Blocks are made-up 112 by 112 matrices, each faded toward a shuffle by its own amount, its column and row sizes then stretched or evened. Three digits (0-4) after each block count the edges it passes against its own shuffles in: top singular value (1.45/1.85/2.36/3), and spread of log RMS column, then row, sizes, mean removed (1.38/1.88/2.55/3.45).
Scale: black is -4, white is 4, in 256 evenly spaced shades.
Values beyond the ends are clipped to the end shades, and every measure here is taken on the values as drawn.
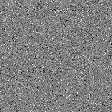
2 0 0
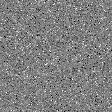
1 0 0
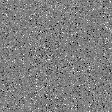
0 2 0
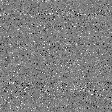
0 0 2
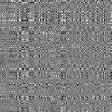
4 3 4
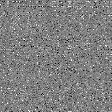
2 0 2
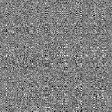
3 3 2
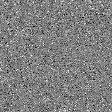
1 0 1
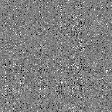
2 3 2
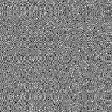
4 1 1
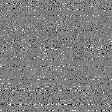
1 0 4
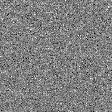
1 0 1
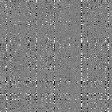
4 4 3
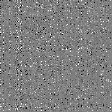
1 3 2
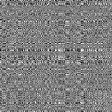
4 2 4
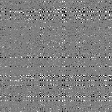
4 3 4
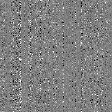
1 4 1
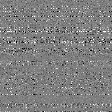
2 2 4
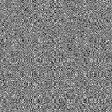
4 2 1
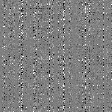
2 4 2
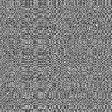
4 3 1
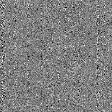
1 3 0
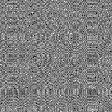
4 1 0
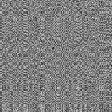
4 3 0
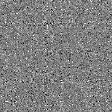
1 2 2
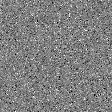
0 1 0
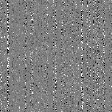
2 4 0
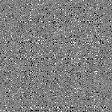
2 2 3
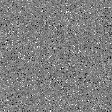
1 1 1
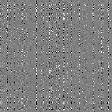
4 4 2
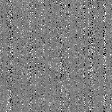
0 4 1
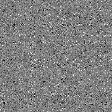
1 2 2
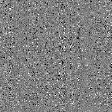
1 3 2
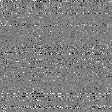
2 1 4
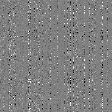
1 4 1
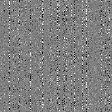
1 4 1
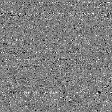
1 0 3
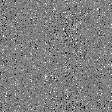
0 3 0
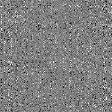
1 4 2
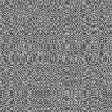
4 0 2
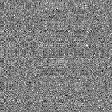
3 0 2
